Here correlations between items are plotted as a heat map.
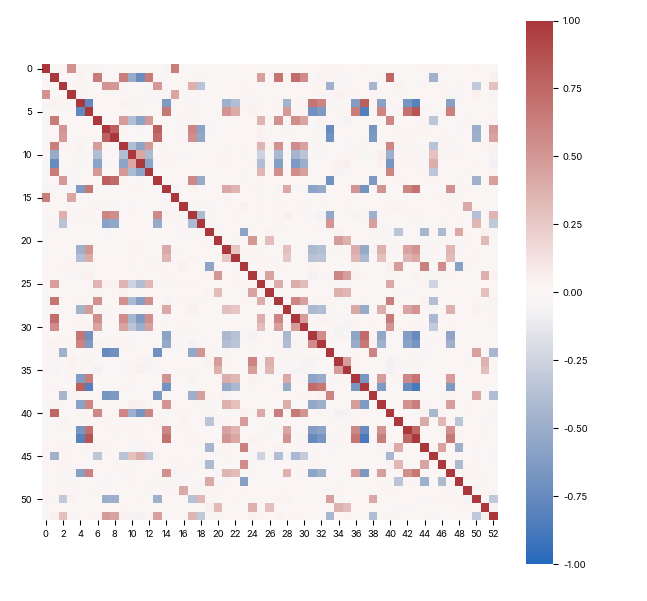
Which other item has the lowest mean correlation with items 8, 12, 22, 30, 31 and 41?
11
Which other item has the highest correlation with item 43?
5
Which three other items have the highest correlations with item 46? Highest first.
23, 44, 41
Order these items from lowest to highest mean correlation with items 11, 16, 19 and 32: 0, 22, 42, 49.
42, 22, 0, 49
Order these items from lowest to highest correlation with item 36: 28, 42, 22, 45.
45, 22, 28, 42
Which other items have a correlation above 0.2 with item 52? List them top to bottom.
2, 7, 8, 13, 17
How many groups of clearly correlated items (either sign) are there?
7
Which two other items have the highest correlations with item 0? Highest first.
15, 3
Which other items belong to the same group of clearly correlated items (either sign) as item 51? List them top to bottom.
20, 24, 26, 34, 35
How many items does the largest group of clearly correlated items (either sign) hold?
14
